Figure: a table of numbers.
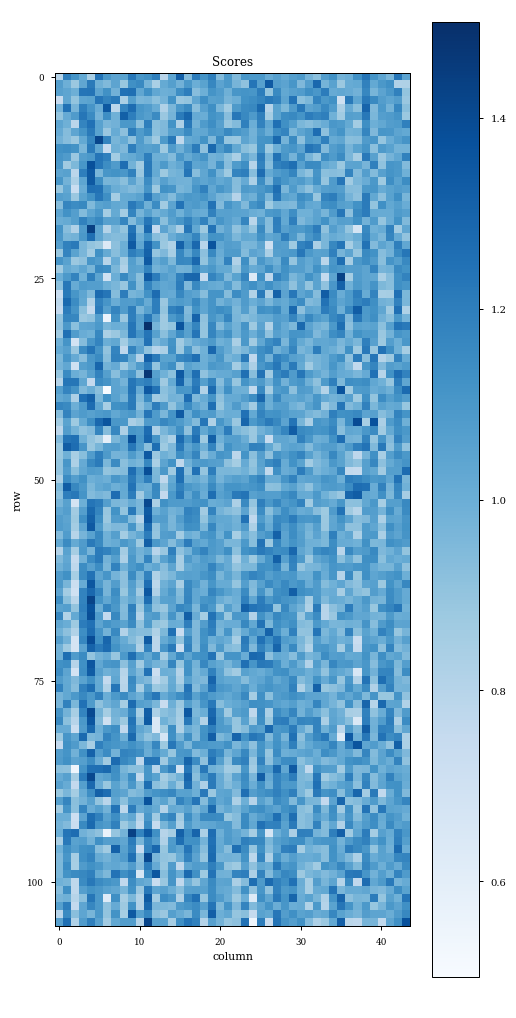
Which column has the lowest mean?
2
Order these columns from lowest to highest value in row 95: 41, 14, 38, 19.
41, 14, 38, 19
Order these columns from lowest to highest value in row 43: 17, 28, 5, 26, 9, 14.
9, 17, 28, 14, 26, 5
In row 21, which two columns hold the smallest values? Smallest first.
6, 26
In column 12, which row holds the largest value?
99
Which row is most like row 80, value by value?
19
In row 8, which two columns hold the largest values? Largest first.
5, 27
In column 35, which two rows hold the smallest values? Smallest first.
82, 3
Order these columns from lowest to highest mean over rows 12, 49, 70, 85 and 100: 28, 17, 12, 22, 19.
12, 22, 17, 28, 19
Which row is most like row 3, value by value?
59
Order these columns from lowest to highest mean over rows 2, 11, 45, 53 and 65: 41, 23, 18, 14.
14, 18, 41, 23
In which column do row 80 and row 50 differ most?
37
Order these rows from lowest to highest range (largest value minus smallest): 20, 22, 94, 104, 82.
20, 22, 104, 82, 94
